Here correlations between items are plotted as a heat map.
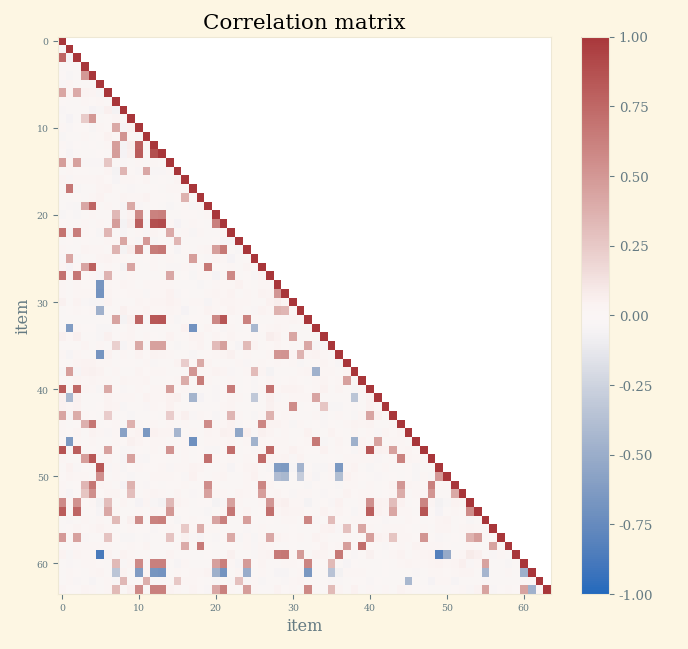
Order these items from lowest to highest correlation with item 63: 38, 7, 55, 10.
38, 7, 55, 10
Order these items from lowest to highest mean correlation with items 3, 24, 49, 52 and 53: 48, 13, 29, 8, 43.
29, 8, 43, 13, 48
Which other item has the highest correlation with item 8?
11
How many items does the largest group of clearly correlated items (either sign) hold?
13
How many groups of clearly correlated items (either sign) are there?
8
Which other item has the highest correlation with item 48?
4
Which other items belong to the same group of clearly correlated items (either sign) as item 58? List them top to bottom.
16, 18, 37, 39, 56
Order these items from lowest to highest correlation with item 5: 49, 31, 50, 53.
31, 53, 50, 49
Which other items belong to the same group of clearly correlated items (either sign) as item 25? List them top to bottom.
1, 17, 33, 38, 41, 46
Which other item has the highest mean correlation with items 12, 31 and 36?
59
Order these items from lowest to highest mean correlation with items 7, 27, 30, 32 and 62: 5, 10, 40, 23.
5, 23, 40, 10
